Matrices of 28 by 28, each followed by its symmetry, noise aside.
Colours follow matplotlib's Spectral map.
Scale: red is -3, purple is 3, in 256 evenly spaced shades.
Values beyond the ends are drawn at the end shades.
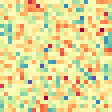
antisymmetric.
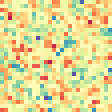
symmetric across the other diagonal.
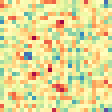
mirrored top to bottom.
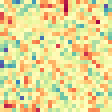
antisymmetric.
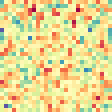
mirrored left to right.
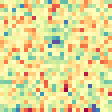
mirrored left to right.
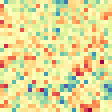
antisymmetric.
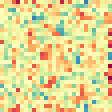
mirrored top to bottom.
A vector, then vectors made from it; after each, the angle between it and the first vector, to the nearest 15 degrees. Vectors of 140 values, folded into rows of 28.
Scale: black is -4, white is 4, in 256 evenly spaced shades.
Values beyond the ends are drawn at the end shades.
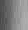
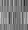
105 degrees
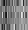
60 degrees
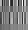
75 degrees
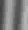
75 degrees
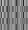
90 degrees
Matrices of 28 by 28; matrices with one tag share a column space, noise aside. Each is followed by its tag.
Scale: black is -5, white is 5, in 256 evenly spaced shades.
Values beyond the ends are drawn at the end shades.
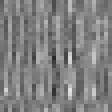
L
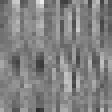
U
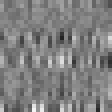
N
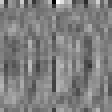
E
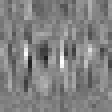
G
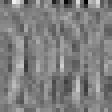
E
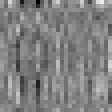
E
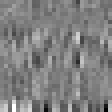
N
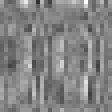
E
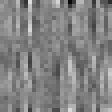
U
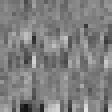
N
